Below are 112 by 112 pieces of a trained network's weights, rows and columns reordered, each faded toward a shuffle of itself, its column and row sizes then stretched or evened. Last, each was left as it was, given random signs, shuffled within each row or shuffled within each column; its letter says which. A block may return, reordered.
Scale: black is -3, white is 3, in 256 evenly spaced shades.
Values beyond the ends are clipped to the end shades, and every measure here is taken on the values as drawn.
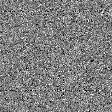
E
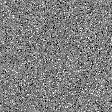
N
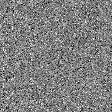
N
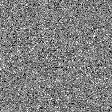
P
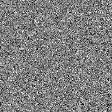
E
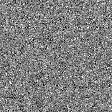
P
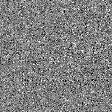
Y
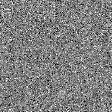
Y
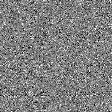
Y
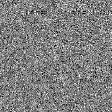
Y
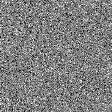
N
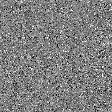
E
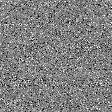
P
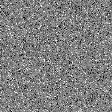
N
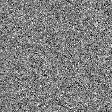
N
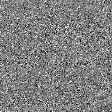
E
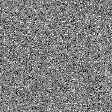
E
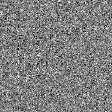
E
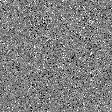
N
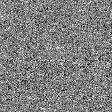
P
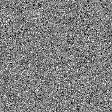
N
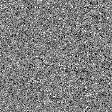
E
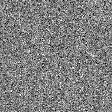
N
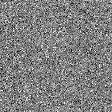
E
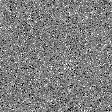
N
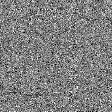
E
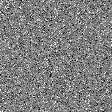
N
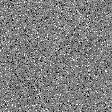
N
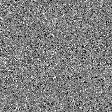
P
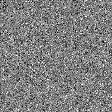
N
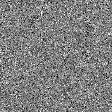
N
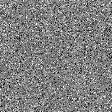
E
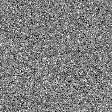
N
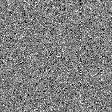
N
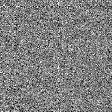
Y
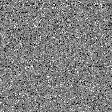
P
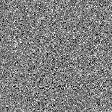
Y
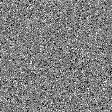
N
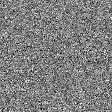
P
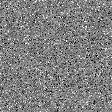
P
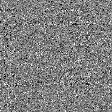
E
